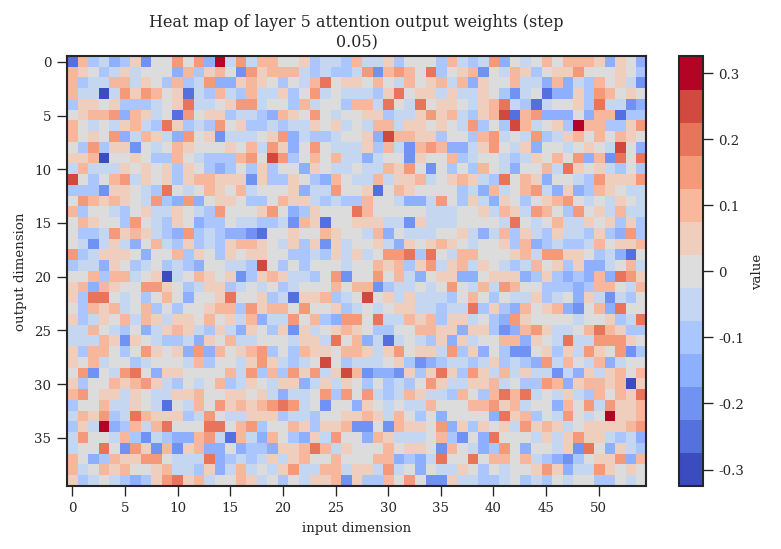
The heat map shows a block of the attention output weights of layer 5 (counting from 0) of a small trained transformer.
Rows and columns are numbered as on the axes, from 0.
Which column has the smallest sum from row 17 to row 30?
48
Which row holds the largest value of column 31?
3
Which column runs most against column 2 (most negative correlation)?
21
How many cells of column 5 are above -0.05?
22
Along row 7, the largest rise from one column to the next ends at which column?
30
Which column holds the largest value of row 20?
52
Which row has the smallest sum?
16
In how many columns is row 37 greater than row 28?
31
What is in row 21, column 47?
-0.1
